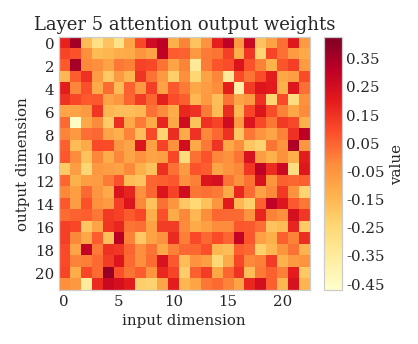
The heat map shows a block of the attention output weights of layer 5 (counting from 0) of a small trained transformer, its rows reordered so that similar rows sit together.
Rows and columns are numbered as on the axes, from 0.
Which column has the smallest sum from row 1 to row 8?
4
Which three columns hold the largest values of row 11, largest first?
18, 20, 22
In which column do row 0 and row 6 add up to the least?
5
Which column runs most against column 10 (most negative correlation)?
7
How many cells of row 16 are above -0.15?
19
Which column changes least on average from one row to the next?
3
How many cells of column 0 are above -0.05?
19
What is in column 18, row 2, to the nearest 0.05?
0
